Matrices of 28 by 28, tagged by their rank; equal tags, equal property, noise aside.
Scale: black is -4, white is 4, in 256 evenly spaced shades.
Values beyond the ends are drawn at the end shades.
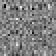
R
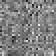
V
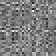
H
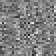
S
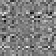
H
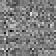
V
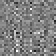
H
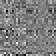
H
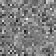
V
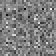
S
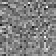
V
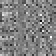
R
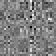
R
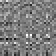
H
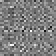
R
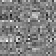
R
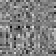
H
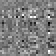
H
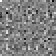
S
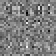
R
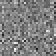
S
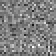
V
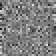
S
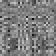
H
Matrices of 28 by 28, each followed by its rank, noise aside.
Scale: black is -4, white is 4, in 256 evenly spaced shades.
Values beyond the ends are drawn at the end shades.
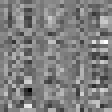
three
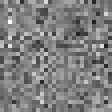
six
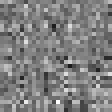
six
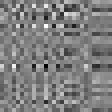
two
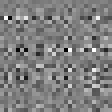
three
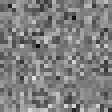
six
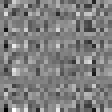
two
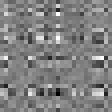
two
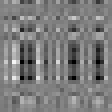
one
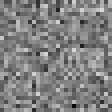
six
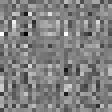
three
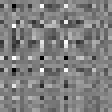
two
